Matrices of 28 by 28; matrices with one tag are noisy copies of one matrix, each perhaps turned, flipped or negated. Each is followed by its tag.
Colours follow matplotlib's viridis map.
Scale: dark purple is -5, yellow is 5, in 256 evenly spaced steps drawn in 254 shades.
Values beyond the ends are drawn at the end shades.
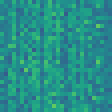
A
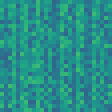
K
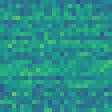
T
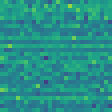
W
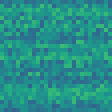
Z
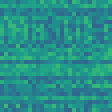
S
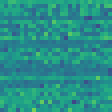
T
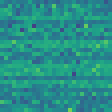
T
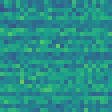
K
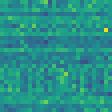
S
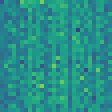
A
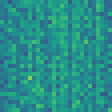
A
